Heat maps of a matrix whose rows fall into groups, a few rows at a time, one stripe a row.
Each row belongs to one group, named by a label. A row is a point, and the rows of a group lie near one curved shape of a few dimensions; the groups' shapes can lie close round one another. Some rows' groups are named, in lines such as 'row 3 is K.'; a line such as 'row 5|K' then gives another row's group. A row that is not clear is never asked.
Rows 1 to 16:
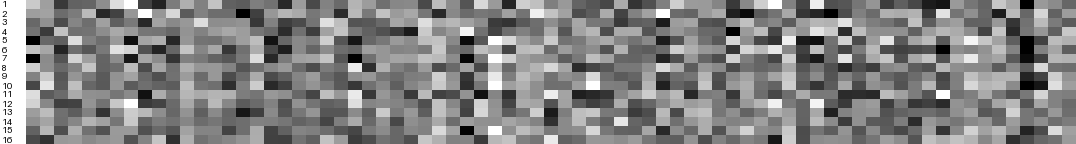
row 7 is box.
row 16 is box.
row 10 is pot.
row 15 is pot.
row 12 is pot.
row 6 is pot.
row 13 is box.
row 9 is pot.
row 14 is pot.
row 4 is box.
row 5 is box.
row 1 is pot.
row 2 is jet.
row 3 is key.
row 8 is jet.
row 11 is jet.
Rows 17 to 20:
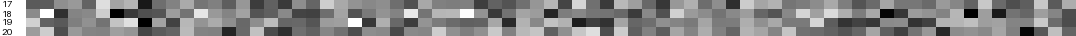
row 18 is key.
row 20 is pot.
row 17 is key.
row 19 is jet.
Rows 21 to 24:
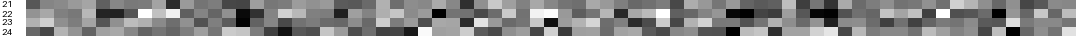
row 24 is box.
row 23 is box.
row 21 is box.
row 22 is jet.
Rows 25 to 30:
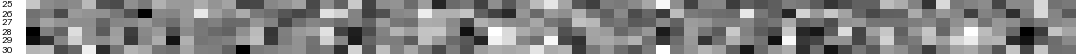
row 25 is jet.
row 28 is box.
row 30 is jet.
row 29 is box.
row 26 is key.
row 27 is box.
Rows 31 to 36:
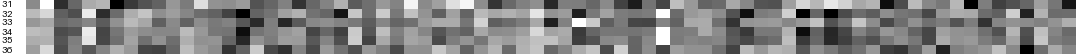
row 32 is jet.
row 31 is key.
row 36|pot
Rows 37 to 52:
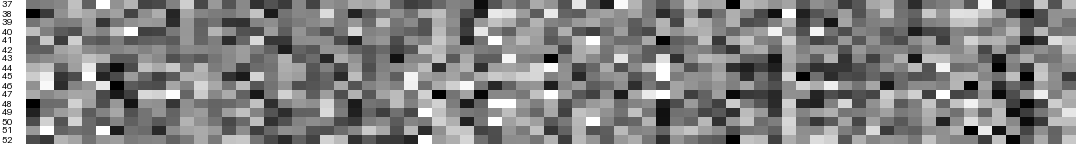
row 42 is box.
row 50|pot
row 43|pot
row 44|jet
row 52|box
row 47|jet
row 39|box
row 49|box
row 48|box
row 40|pot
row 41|pot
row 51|key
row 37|key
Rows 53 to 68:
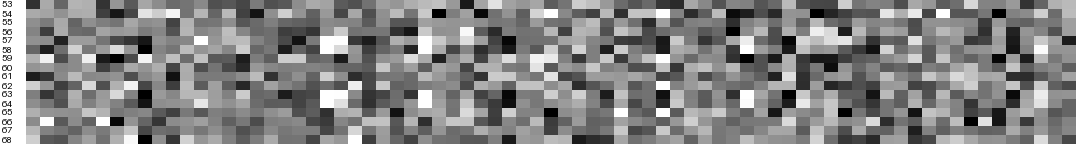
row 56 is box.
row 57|key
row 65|pot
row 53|box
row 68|jet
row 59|jet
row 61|box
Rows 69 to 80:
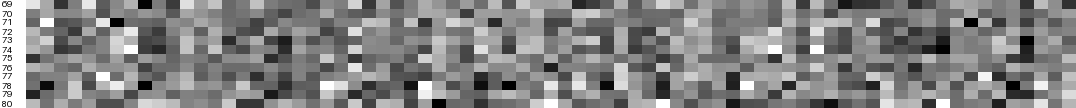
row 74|pot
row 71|key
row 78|key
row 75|box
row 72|pot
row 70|box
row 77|key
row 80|jet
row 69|jet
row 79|box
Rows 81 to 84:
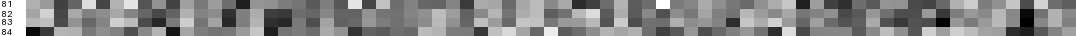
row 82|pot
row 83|pot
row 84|box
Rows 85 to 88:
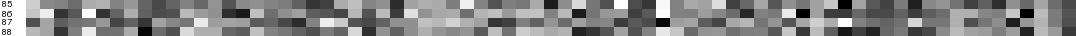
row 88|jet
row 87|key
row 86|jet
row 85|pot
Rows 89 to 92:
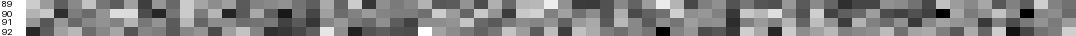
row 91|box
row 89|jet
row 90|pot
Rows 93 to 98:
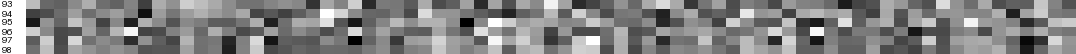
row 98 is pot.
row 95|box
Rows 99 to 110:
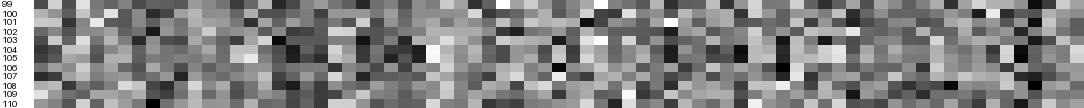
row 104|box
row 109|pot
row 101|jet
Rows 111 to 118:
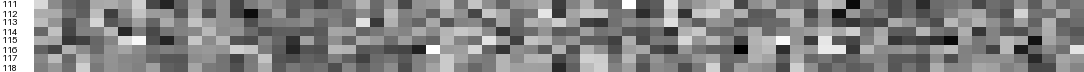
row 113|jet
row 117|pot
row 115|pot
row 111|pot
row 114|key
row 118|pot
